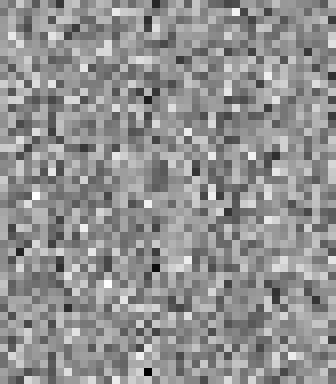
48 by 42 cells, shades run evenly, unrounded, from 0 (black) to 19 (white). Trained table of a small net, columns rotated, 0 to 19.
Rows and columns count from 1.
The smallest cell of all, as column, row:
19, 47
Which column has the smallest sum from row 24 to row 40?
2
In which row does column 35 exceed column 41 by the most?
45
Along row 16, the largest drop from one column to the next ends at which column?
28
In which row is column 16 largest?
38
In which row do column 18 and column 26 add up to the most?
39
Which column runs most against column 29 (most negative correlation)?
10
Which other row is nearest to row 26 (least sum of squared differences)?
44
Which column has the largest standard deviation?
20
